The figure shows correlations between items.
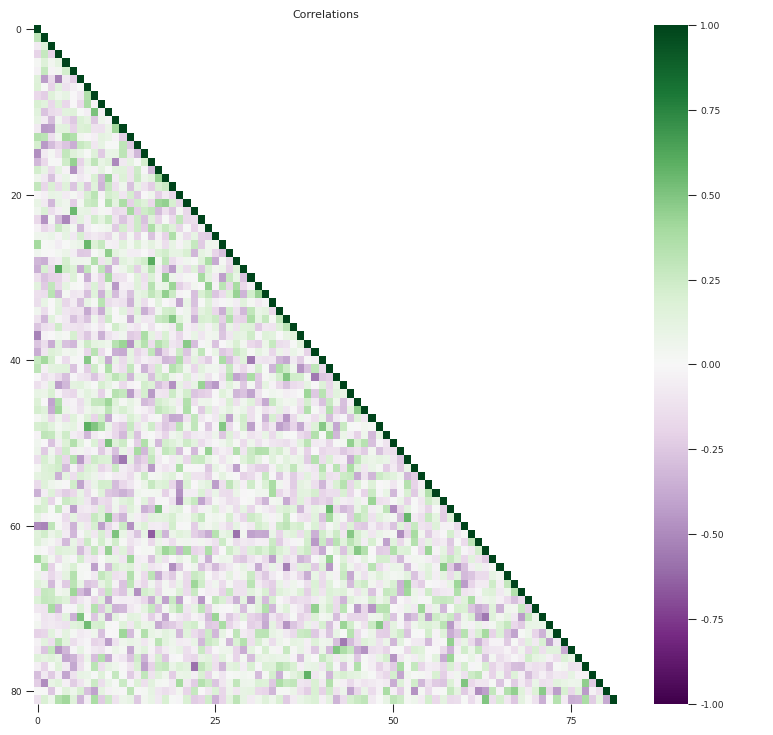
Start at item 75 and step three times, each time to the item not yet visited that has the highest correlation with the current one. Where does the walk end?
19
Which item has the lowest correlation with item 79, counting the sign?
1
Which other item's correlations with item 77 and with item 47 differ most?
22
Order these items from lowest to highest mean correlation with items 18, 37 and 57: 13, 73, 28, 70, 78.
70, 13, 78, 28, 73
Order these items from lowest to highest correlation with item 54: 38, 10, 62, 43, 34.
34, 62, 10, 38, 43
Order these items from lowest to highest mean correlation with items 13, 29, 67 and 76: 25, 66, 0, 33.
33, 25, 0, 66
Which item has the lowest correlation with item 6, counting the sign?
3
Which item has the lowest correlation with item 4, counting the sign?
23
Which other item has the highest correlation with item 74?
58
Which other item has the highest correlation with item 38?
78
